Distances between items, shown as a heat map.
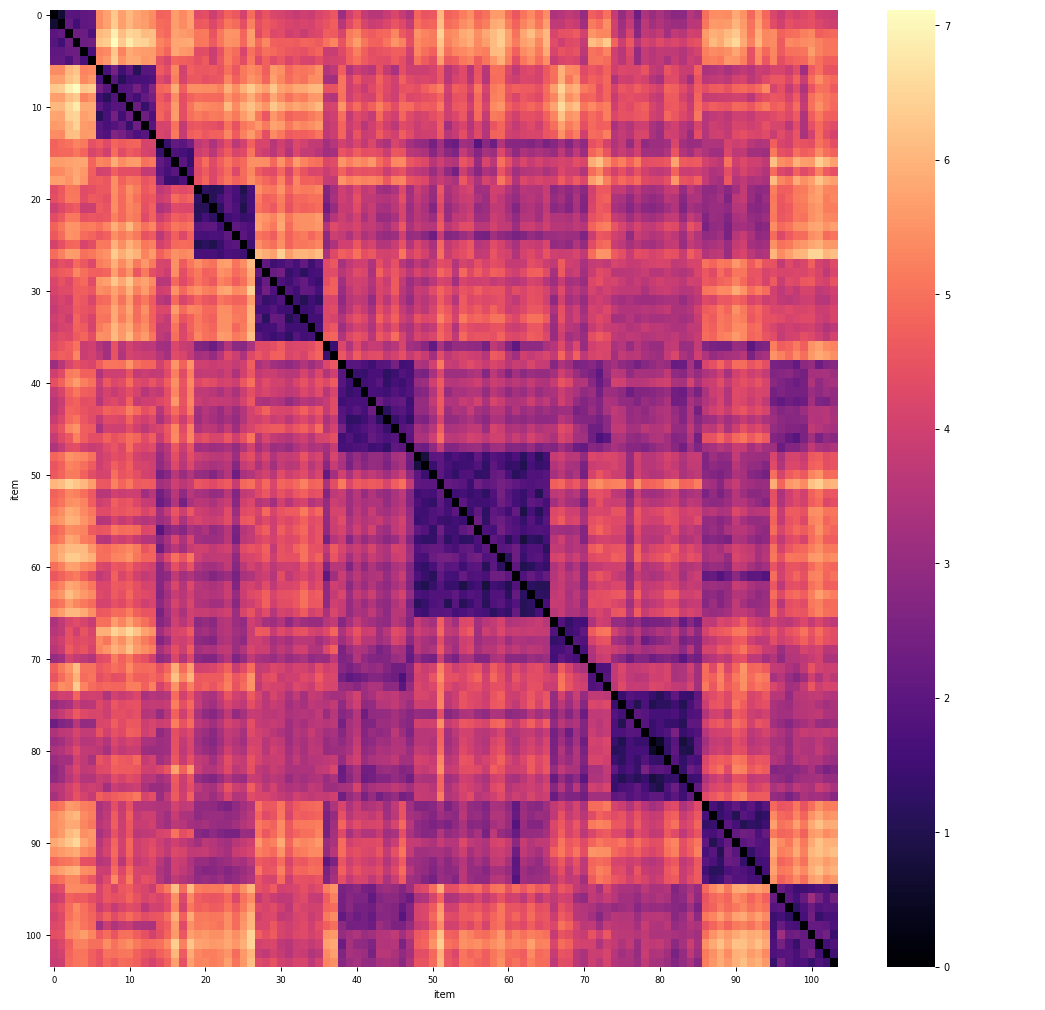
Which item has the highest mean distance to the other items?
3
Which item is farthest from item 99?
26
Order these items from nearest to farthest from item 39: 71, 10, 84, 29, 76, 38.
38, 71, 76, 84, 29, 10
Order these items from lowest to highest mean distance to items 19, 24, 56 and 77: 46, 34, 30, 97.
46, 97, 34, 30
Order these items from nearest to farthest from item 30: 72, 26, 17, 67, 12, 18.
72, 67, 17, 18, 12, 26
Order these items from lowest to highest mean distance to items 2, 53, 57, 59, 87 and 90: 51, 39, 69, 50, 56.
50, 56, 51, 39, 69
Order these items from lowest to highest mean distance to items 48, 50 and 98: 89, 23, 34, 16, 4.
89, 34, 23, 16, 4
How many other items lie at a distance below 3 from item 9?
7
